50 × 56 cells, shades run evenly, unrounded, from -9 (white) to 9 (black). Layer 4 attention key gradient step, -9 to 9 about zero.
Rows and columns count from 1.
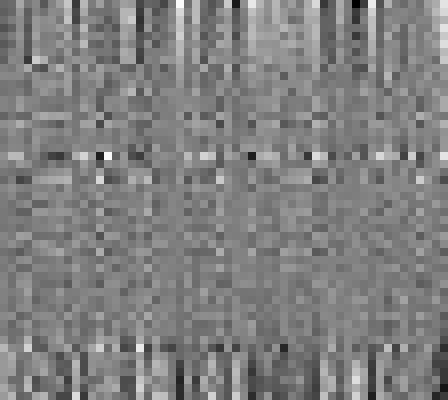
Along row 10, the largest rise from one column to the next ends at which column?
50
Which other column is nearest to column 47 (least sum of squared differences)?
23
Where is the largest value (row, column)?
1, 45
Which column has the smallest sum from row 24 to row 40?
28
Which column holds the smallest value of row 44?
18
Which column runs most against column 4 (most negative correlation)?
5
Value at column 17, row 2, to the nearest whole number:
-4
